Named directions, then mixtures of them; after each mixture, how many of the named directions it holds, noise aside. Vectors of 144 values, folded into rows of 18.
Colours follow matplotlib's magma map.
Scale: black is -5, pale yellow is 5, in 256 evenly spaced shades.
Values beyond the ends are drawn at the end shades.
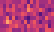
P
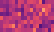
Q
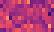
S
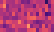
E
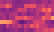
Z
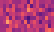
one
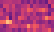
four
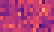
one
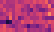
four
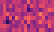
one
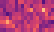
four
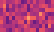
two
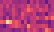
three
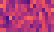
three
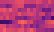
one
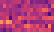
three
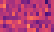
one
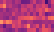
two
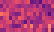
two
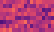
three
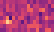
three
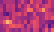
three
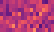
two
